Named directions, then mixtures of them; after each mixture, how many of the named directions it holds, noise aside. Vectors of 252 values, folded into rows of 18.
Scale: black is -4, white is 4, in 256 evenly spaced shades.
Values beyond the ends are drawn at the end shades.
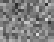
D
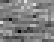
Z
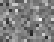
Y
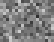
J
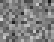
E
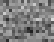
four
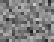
four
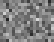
three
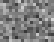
three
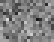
three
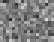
three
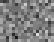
four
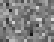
two
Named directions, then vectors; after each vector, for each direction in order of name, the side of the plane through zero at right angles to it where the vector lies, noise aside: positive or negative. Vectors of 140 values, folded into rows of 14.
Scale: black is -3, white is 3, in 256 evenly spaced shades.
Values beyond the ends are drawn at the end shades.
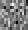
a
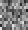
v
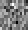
positive, positive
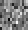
negative, negative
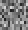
negative, positive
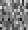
negative, negative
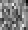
positive, positive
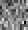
negative, positive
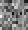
positive, positive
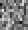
positive, negative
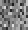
negative, positive
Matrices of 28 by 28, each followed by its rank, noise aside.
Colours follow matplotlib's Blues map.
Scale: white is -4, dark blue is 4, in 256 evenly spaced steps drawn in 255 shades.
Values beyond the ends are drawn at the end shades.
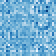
four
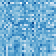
four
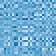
three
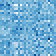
three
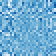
three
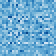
four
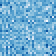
five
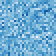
six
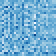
four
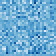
five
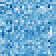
four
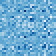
five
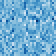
five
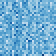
six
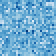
seven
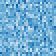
six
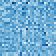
six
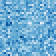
six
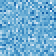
seven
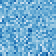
five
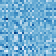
four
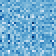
four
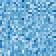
seven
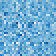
four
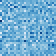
four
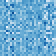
three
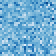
six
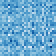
four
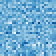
five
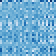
three
